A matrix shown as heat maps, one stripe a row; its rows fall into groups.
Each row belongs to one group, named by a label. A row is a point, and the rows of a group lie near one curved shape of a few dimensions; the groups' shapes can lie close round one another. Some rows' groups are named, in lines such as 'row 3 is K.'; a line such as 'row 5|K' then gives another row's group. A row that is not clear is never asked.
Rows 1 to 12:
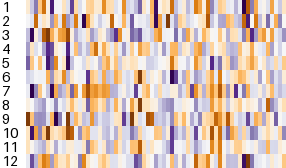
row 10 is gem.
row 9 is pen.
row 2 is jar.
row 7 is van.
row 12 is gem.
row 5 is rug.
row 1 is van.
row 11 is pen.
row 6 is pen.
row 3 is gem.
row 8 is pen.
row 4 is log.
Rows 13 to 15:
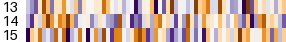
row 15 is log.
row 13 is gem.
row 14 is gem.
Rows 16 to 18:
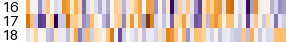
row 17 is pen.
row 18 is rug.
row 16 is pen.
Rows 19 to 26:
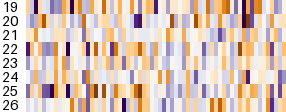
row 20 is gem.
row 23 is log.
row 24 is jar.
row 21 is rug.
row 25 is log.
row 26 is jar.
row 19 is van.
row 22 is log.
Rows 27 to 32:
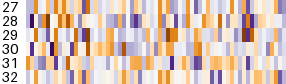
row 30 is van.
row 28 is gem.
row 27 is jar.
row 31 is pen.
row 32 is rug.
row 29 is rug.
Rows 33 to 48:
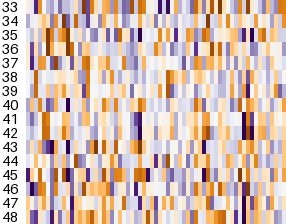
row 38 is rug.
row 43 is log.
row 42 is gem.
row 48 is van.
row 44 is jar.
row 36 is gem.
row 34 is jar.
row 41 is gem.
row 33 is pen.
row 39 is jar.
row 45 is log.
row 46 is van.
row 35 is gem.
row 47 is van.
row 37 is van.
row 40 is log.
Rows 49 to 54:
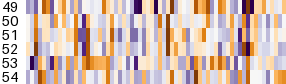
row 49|gem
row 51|rug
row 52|rug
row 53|van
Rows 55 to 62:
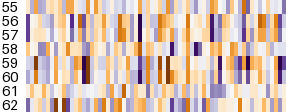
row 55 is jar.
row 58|pen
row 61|rug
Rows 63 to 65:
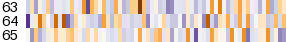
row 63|pen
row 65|jar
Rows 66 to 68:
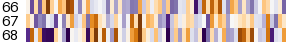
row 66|gem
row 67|pen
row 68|log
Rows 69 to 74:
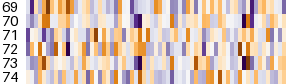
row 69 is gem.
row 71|log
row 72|log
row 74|pen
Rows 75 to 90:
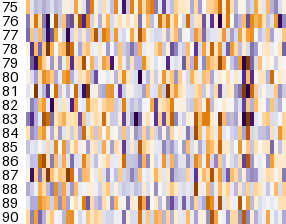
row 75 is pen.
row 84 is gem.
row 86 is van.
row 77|log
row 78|gem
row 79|van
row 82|van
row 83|gem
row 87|gem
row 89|pen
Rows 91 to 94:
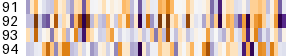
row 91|rug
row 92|rug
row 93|jar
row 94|gem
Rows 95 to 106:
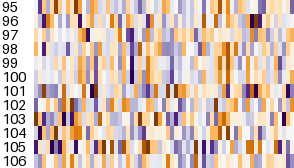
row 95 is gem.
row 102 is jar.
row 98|pen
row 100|jar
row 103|pen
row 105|log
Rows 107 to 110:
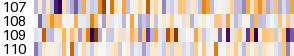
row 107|log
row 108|gem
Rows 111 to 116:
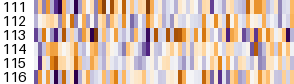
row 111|log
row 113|rug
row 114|gem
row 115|gem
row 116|rug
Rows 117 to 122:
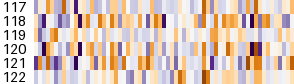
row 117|log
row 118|van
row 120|van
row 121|log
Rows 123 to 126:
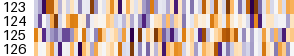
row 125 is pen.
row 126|van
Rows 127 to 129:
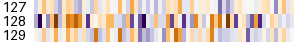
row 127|rug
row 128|gem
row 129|rug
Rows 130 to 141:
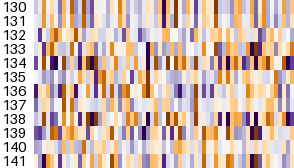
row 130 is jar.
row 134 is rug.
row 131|jar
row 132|gem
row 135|pen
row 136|log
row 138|rug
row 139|gem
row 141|van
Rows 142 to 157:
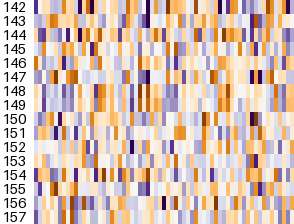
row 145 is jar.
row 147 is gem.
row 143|gem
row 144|van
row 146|pen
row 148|pen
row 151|rug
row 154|log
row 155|gem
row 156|jar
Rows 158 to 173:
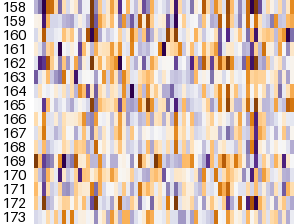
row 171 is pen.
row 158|van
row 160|rug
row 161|van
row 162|van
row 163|log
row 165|pen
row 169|pen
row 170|van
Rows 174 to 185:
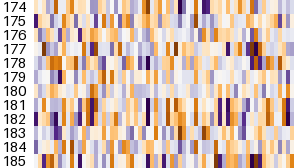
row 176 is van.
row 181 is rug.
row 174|pen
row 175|log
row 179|log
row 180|gem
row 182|rug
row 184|jar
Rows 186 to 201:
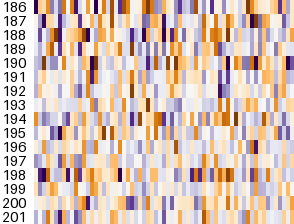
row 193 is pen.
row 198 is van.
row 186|log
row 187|van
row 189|van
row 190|rug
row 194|pen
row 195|log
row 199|gem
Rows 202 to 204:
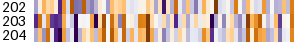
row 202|jar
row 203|log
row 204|log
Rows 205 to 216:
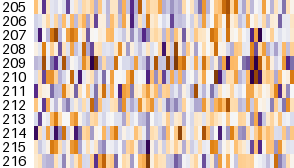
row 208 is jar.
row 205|pen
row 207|gem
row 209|rug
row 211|log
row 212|pen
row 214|rug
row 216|pen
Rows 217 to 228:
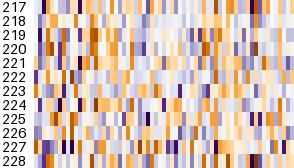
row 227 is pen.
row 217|van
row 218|gem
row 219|van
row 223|pen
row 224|van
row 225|gem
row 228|van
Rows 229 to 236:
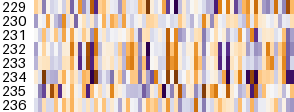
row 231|jar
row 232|rug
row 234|rug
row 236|jar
